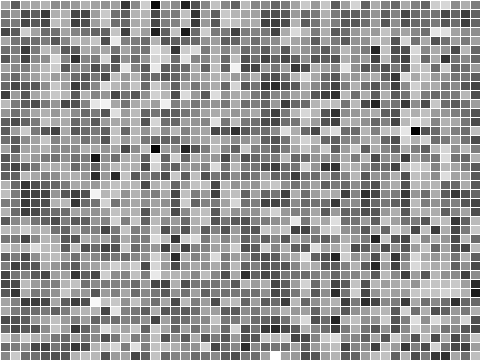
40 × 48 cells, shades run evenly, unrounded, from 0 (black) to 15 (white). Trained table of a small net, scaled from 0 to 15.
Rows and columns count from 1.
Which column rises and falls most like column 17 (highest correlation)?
11
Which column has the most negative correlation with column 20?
15
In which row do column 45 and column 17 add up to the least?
40
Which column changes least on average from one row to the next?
26
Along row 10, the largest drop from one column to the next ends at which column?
25
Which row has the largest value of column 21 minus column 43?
39
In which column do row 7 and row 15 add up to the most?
16
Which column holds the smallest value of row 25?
46
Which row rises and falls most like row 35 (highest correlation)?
5
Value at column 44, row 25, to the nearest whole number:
11
